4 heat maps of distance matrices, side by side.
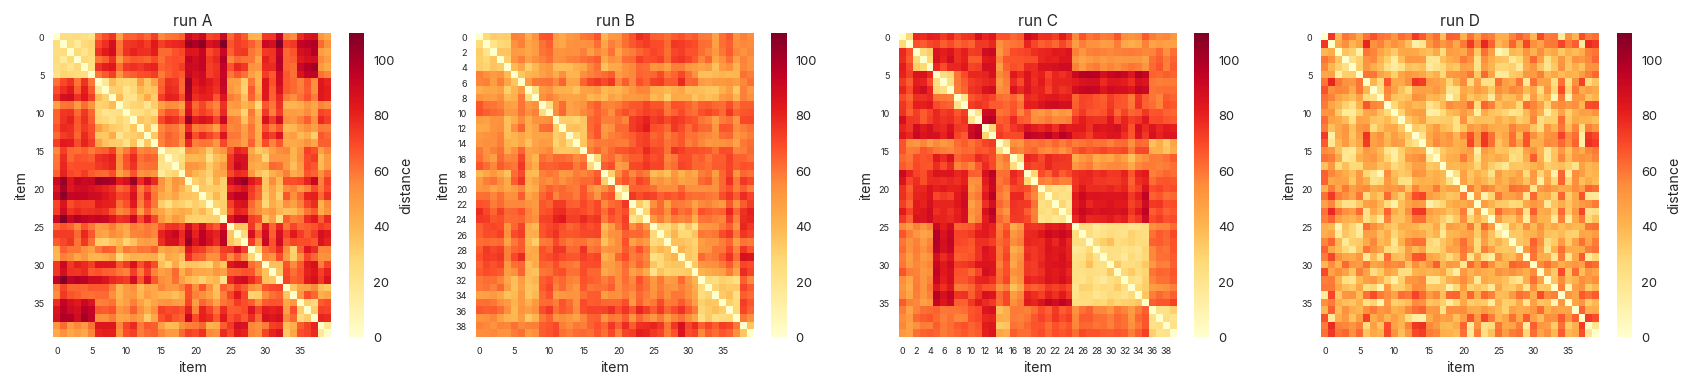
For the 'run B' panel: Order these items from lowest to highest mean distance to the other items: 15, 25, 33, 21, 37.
37, 33, 25, 15, 21
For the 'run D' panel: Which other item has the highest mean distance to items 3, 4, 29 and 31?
0
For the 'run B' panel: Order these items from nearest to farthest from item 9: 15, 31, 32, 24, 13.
13, 15, 31, 32, 24
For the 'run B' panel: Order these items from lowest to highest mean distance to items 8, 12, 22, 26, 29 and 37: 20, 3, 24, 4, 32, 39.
4, 32, 24, 20, 3, 39
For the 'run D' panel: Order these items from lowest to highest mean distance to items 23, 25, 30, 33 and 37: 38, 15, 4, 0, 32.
4, 15, 32, 38, 0
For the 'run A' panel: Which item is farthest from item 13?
19
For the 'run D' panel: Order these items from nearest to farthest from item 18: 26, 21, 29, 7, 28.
7, 29, 21, 26, 28
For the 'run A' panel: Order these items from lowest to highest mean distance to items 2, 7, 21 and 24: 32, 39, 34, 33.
32, 34, 33, 39
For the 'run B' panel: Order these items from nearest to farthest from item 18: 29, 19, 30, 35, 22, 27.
19, 27, 29, 30, 22, 35
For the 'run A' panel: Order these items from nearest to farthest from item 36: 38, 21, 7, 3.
7, 38, 21, 3
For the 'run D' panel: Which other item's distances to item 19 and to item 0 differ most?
31
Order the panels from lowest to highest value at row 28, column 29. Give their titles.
run C, run A, run B, run D
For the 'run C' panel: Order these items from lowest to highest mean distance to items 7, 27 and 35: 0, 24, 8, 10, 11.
8, 0, 10, 11, 24
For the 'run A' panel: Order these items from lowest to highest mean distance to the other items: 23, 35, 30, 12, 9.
9, 12, 23, 35, 30
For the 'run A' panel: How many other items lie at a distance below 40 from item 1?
5
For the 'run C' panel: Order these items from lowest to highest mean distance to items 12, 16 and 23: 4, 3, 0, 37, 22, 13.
22, 13, 37, 0, 3, 4
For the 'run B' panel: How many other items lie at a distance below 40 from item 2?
4
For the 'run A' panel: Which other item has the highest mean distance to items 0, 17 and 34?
26
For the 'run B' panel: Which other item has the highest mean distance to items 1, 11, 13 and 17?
24
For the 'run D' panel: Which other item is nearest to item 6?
29
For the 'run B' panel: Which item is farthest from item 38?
29
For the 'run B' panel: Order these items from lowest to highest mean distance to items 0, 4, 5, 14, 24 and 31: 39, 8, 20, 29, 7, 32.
7, 8, 32, 20, 29, 39
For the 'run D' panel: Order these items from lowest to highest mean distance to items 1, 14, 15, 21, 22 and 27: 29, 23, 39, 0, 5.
5, 29, 23, 39, 0
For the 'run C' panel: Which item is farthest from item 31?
5
